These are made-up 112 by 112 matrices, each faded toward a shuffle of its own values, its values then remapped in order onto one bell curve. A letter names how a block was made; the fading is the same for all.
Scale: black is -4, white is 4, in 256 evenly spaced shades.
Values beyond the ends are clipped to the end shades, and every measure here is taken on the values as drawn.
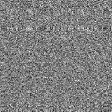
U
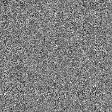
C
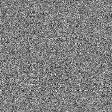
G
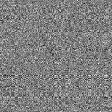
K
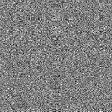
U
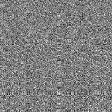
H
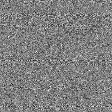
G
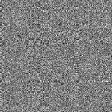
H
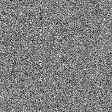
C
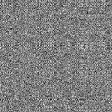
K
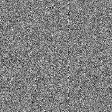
C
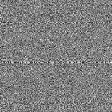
U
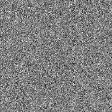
C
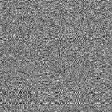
K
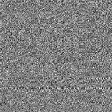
U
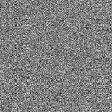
H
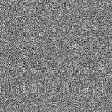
H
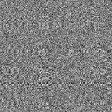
K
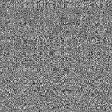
K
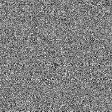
G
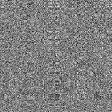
H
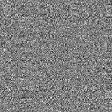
U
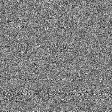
G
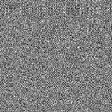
K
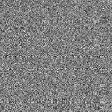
U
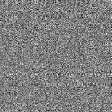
H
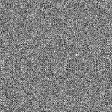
H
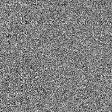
C
